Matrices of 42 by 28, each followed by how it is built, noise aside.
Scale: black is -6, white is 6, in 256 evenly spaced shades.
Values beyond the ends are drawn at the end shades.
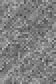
Hankel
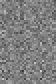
low rank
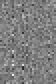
uneven columns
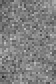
smooth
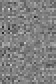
low rank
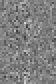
uneven columns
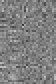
low rank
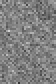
Toeplitz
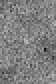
smooth
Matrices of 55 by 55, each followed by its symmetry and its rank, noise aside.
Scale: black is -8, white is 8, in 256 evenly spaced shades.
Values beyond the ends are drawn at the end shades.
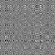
antisymmetric, rank two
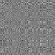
no symmetry, rank three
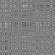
symmetric, rank two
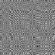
no symmetry, rank two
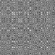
symmetric, rank three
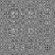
symmetric, rank three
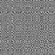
antisymmetric, rank two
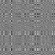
no symmetry, rank one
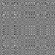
no symmetry, rank two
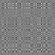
no symmetry, rank one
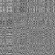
symmetric, rank two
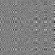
no symmetry, rank one
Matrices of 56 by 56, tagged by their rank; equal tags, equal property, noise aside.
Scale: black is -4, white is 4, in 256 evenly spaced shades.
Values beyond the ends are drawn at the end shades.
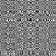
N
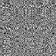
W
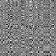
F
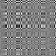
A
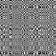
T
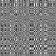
T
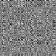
F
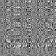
F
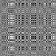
A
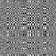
A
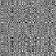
F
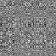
W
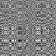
T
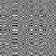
T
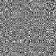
W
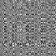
N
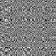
F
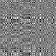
N
